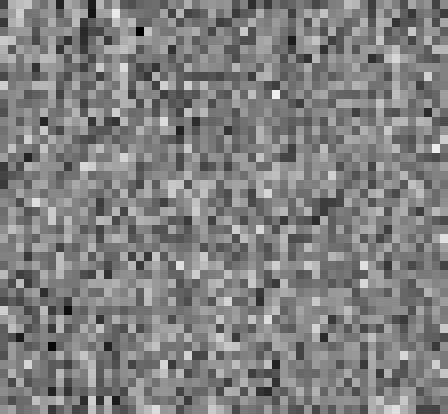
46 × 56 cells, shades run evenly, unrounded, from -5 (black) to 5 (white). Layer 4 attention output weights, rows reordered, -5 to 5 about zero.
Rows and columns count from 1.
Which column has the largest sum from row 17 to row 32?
25
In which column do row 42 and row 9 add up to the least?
32
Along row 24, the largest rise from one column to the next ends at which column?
17
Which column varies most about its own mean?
12
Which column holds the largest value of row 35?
1
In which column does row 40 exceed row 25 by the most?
24
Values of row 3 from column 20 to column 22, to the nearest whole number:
0 0 1
